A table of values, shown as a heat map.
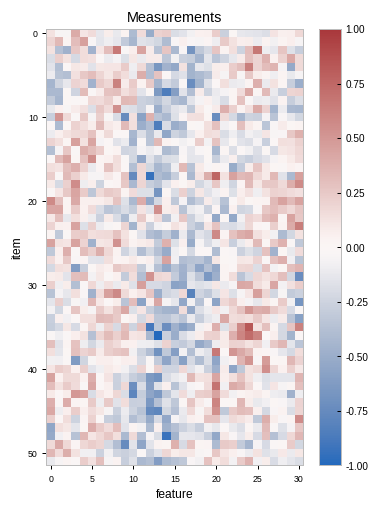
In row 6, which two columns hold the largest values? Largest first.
8, 25
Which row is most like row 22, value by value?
40
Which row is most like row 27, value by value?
37
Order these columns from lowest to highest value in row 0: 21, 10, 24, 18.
10, 21, 24, 18
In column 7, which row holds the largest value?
31
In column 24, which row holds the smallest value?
49
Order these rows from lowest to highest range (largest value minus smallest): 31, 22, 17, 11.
22, 11, 31, 17
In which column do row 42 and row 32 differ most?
20
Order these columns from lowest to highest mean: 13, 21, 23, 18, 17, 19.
13, 17, 18, 19, 21, 23
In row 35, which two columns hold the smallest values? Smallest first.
12, 14
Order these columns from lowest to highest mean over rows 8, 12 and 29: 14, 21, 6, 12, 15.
15, 14, 21, 12, 6
